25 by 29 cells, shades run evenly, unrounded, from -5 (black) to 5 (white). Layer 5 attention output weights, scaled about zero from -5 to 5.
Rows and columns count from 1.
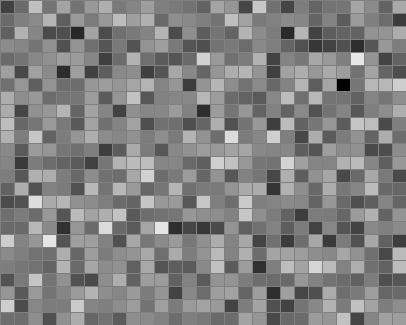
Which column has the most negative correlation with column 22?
6
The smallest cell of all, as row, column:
7, 25
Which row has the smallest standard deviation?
20
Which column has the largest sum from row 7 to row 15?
10
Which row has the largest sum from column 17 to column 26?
13
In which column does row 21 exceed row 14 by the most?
29
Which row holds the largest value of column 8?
18
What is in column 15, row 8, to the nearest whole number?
2
